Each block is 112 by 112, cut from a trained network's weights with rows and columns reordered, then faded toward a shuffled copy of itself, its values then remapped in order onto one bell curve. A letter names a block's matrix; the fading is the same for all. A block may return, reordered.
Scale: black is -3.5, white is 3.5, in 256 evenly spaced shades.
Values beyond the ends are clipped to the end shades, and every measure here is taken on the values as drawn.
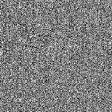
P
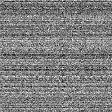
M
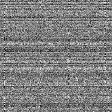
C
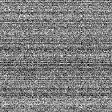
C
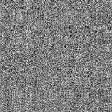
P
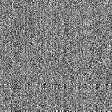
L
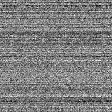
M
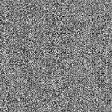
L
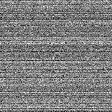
M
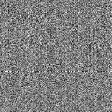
P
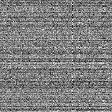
C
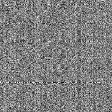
L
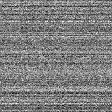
M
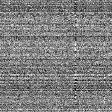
C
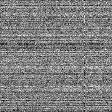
M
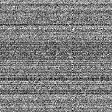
M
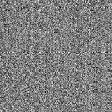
P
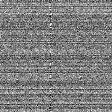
C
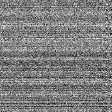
C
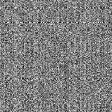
L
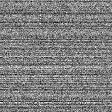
M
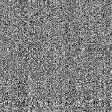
L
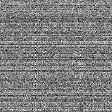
C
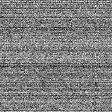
C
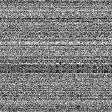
M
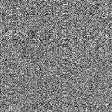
L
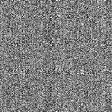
L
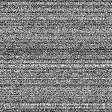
M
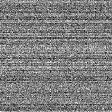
C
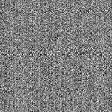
L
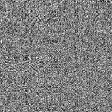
P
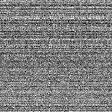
M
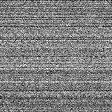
M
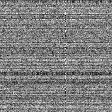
M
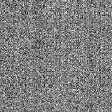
L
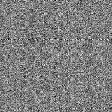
P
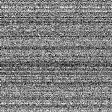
M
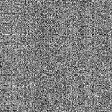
L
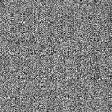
L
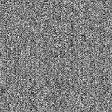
P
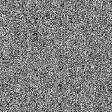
P
